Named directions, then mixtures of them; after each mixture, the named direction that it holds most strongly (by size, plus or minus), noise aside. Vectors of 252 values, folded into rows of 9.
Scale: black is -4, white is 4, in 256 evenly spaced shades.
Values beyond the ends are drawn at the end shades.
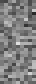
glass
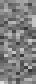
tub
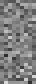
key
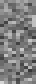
tub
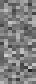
tub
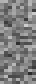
glass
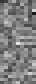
glass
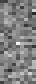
glass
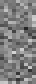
tub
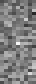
glass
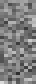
tub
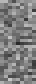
glass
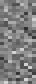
tub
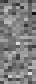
glass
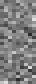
tub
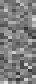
tub
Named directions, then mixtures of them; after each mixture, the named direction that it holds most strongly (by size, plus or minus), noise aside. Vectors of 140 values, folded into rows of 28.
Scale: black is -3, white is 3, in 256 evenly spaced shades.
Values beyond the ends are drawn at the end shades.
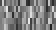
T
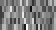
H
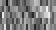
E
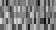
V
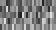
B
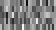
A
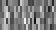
T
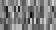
T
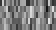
T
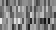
V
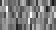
T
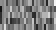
H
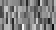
A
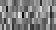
B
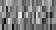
B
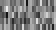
A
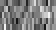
E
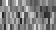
E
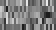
A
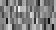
V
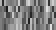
T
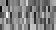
V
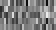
A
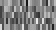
A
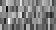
B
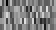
V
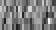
B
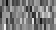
E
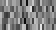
H
